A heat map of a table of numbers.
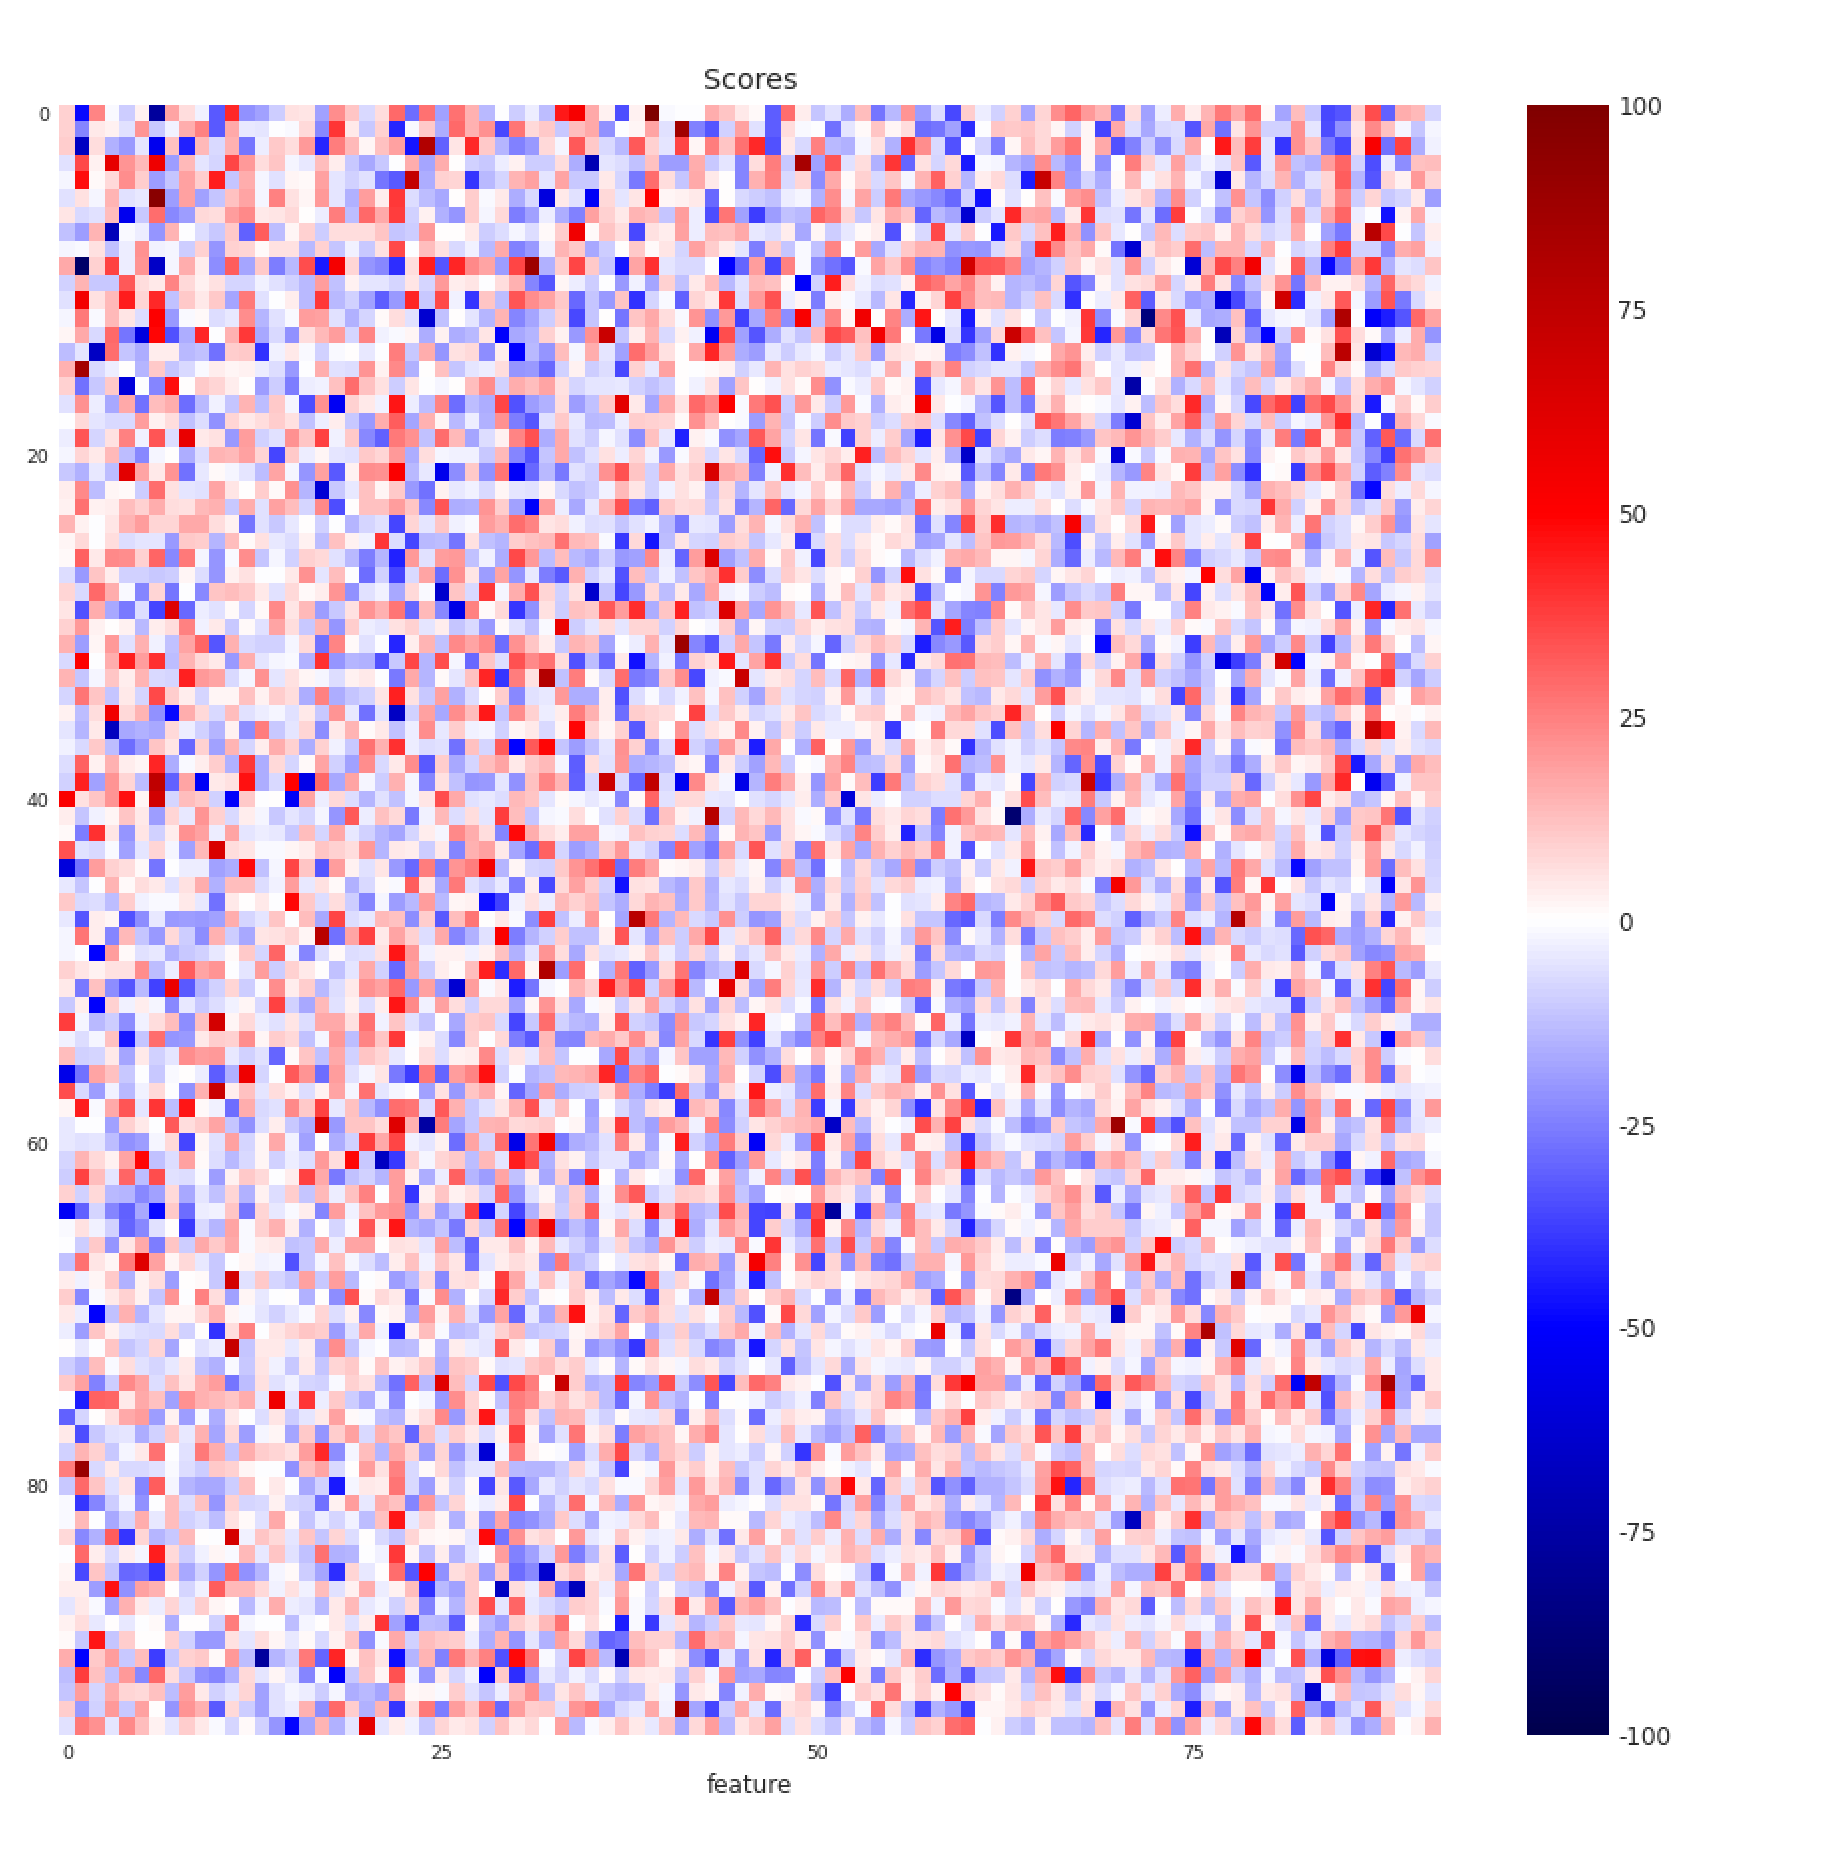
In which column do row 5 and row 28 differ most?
6
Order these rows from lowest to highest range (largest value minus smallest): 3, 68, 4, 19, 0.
19, 68, 4, 3, 0
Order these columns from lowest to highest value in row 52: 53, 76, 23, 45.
45, 76, 53, 23
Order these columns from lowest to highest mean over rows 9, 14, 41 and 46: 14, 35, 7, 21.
14, 21, 7, 35
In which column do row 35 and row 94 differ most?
20
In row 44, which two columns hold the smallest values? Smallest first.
0, 82
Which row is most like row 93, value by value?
31
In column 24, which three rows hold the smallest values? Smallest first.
59, 12, 86
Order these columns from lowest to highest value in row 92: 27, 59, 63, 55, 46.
27, 63, 46, 55, 59
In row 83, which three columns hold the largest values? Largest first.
11, 28, 3
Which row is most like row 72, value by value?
68
